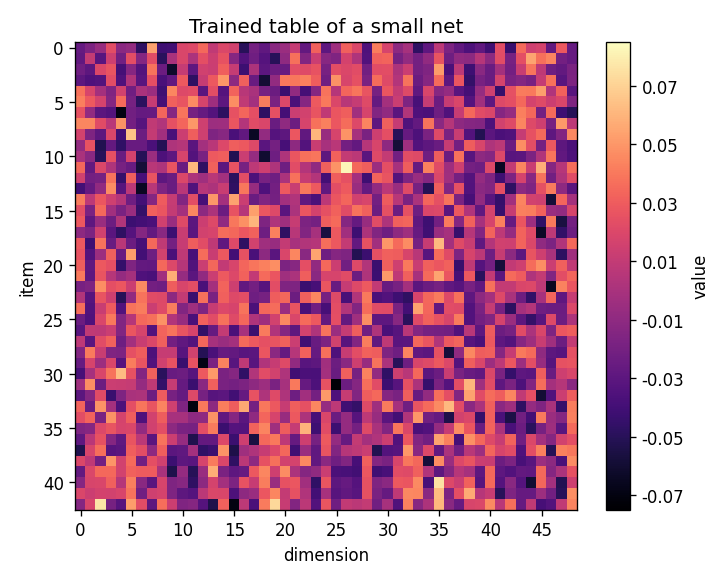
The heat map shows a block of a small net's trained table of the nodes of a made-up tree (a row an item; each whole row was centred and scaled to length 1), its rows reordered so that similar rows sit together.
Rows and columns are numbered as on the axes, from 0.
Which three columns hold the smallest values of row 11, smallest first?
41, 6, 12
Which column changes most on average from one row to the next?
11
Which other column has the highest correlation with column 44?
43
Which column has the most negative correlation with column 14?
24
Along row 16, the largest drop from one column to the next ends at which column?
47
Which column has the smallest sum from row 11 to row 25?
1
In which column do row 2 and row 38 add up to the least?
9
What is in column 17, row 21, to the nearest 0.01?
0.01
